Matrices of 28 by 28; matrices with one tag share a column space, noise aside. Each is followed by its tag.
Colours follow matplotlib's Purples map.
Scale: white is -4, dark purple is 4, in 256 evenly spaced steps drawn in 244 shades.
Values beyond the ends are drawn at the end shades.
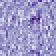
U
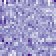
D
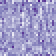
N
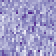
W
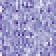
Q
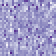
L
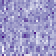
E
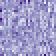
N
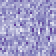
W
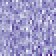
Q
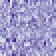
D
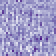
W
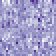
D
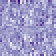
D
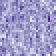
E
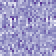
U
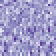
W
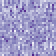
L
